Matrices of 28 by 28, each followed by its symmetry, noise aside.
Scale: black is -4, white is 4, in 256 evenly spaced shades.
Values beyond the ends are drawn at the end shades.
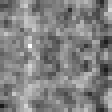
mirrored top to bottom.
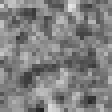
no symmetry.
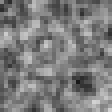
symmetric.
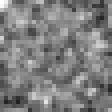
symmetric.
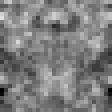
mirrored left to right.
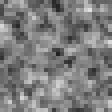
no symmetry.
